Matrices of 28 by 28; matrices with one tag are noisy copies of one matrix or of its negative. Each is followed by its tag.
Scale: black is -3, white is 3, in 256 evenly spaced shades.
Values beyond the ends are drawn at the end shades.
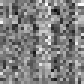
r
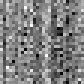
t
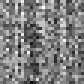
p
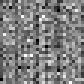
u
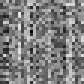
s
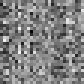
s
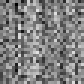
p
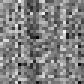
p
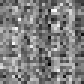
r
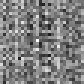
u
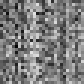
p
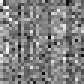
s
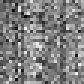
p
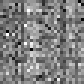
p
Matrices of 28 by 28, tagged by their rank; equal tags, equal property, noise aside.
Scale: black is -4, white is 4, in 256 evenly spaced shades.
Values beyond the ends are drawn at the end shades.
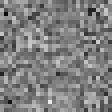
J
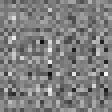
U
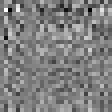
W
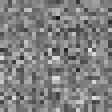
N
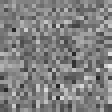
N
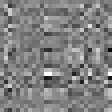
W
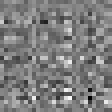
U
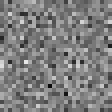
N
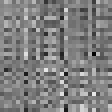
W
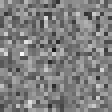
J
